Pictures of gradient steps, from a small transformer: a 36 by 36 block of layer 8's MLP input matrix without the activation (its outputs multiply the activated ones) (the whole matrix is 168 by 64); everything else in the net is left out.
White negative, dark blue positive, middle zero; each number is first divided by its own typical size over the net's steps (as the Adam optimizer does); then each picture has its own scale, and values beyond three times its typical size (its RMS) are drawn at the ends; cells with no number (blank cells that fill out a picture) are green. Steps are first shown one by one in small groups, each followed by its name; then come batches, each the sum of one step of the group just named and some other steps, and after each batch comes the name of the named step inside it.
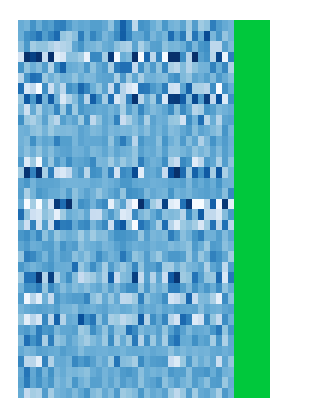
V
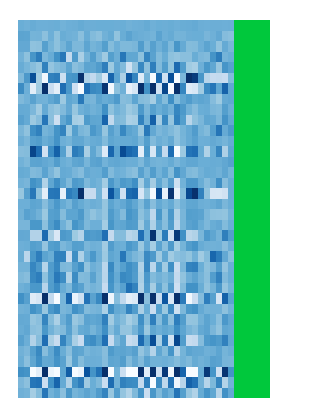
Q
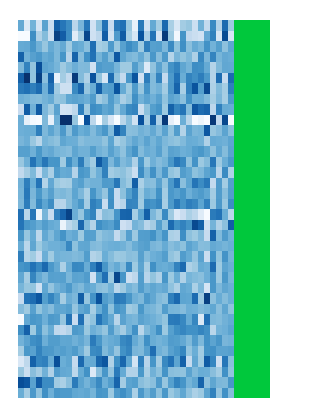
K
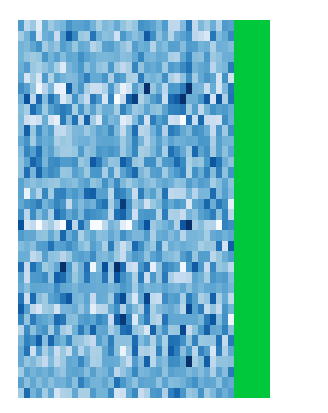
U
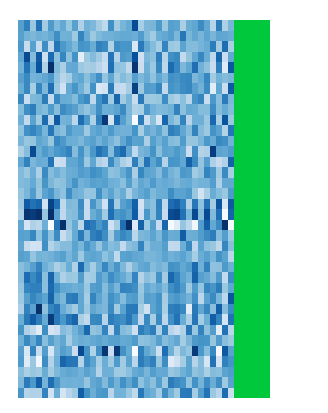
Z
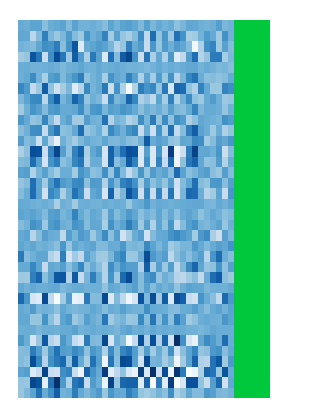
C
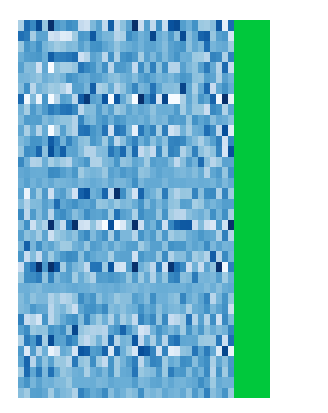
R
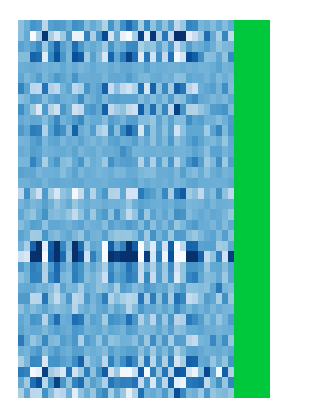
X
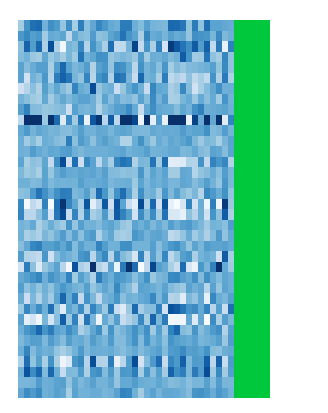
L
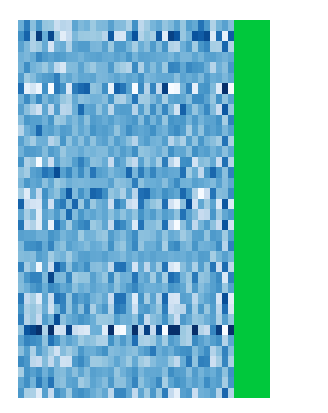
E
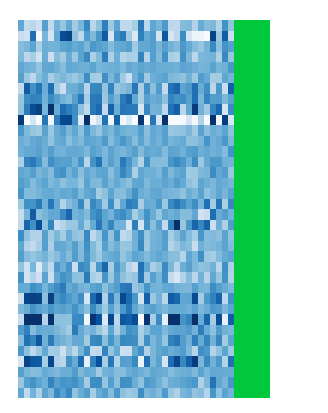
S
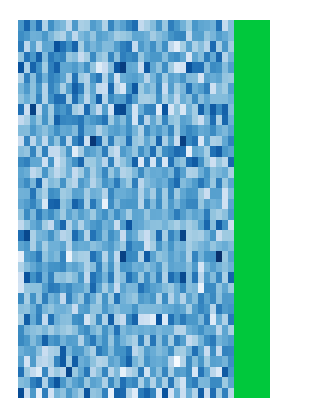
Z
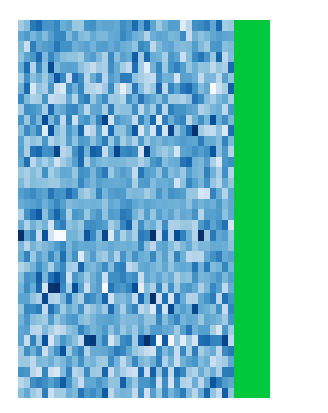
Z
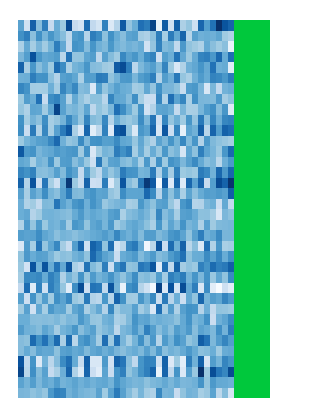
V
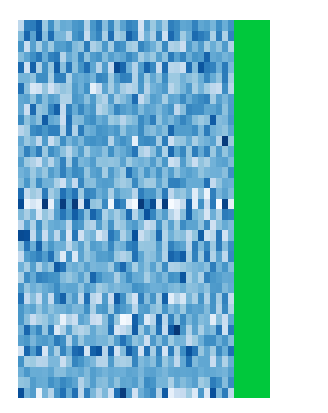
E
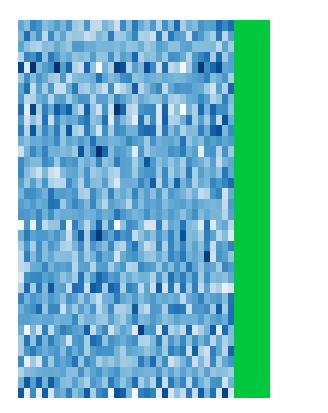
Z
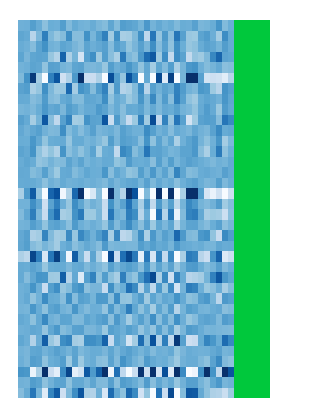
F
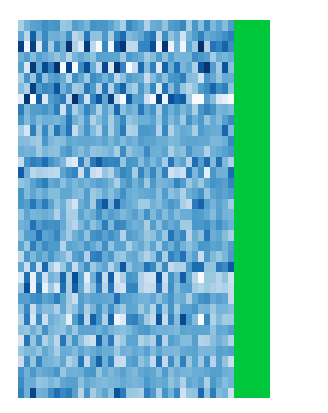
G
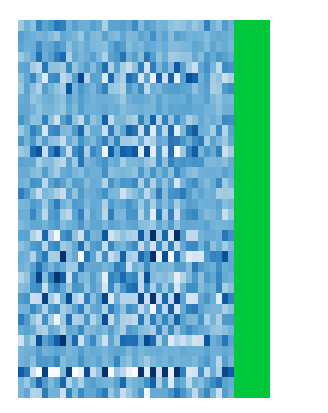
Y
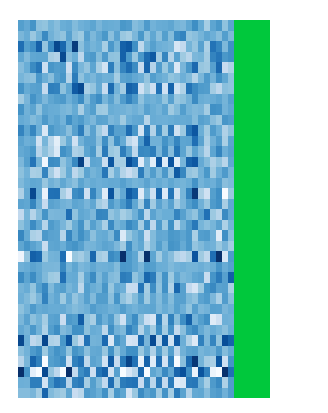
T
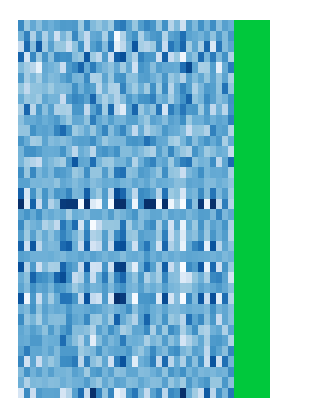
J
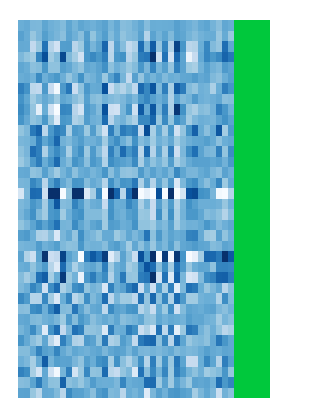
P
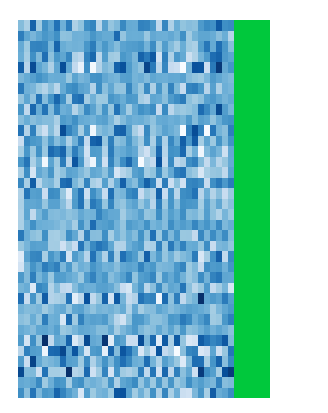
T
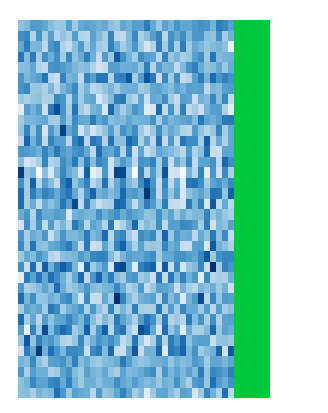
J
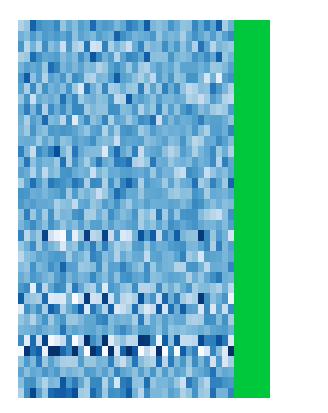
G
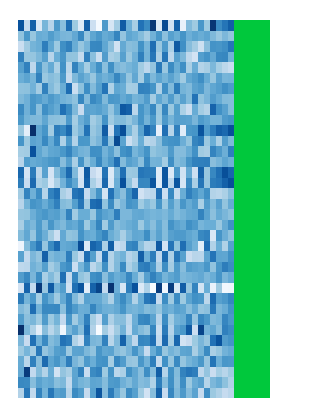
P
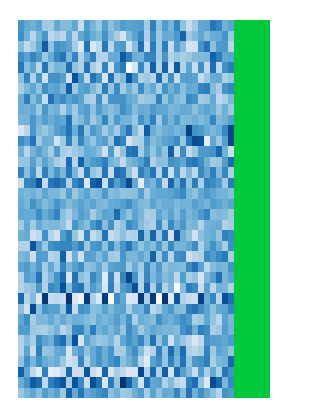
Y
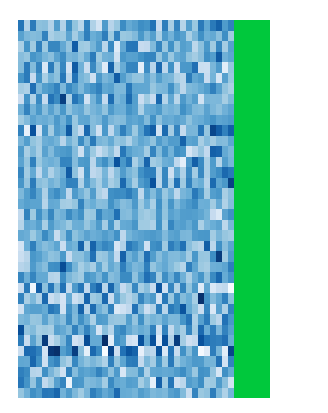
T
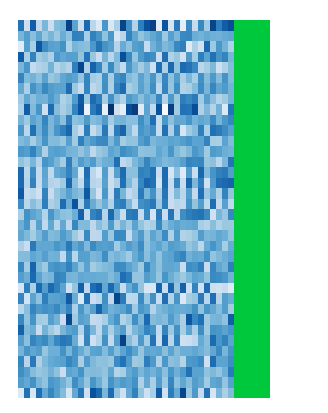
J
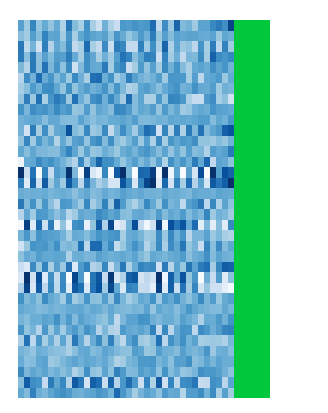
G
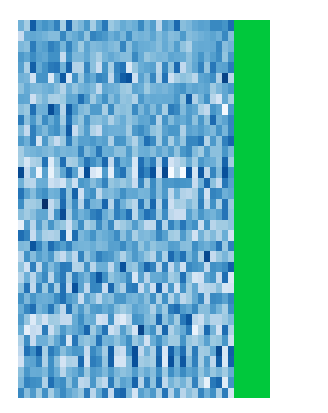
G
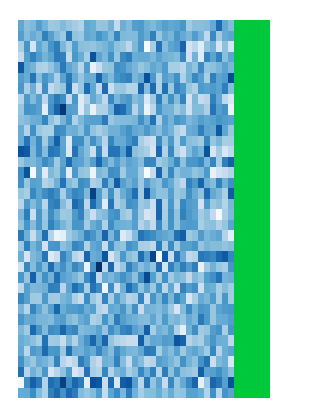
P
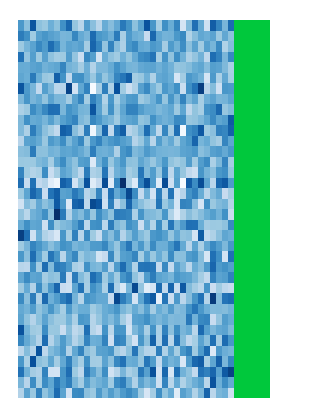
F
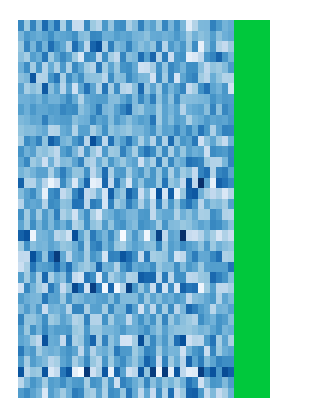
F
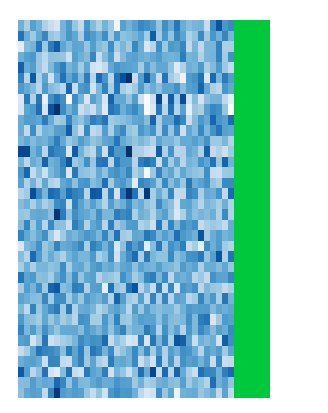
F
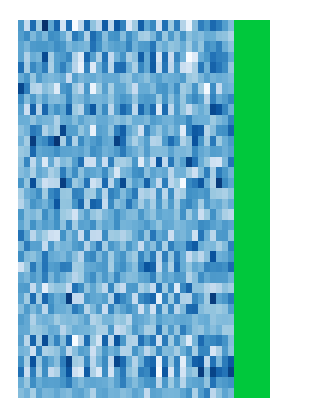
P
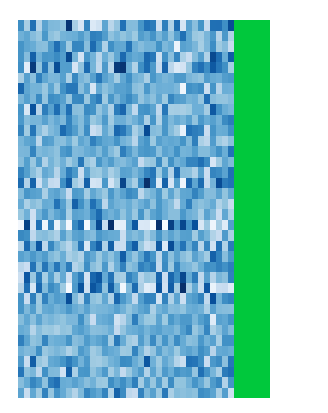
T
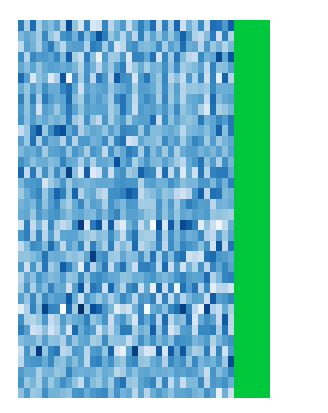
P
